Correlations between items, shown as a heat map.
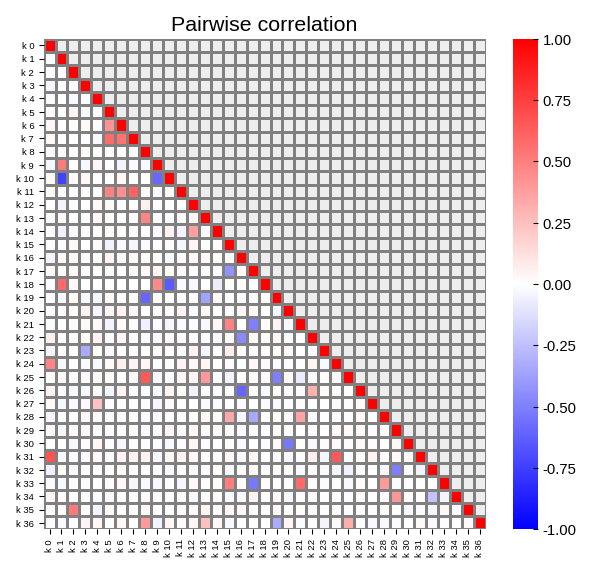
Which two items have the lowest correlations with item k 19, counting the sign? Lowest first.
k 8, k 25
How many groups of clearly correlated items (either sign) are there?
12
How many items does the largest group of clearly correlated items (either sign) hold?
5
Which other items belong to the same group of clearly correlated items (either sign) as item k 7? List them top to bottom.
k 5, k 6, k 11
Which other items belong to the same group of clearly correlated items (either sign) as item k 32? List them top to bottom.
k 29, k 34
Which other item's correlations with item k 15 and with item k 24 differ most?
k 31
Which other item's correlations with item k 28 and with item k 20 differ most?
k 30
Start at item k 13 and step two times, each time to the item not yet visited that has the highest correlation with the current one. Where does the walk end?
k 25
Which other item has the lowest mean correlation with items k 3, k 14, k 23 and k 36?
k 19
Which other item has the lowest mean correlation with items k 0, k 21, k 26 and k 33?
k 17
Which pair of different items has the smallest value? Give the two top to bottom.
k 1, k 10
